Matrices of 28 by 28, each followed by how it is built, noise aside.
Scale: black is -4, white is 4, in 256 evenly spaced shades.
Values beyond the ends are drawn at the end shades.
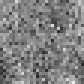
smooth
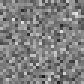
noise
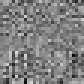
low rank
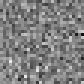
noise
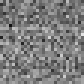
repeating columns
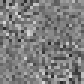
block diagonal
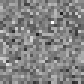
repeating columns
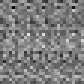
repeating columns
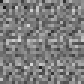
repeating columns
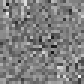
block diagonal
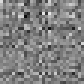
low rank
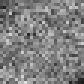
smooth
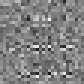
low rank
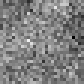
smooth
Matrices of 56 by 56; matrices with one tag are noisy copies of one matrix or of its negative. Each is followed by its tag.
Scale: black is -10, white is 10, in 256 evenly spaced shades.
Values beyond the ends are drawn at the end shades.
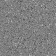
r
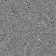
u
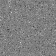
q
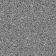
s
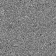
s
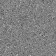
s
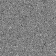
s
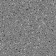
u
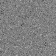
s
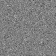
r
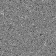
s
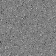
s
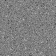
r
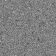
u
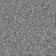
r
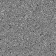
s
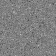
u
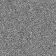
q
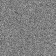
q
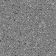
u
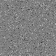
r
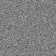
s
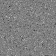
r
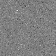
q
